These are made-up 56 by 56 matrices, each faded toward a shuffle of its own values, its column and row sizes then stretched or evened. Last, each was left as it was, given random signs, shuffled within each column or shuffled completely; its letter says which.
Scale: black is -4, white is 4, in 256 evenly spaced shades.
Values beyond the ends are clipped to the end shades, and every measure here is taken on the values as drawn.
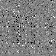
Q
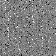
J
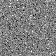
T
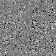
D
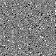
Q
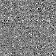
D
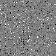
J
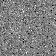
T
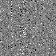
J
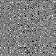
Q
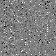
J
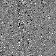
J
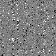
J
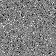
T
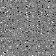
Q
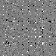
Q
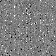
J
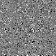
D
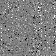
J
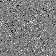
T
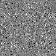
D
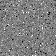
T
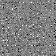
D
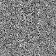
J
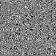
D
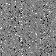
J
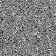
J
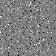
J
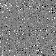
D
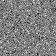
T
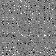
Q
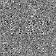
D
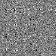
D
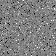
T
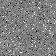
T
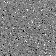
T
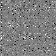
D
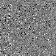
D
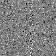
J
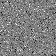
T
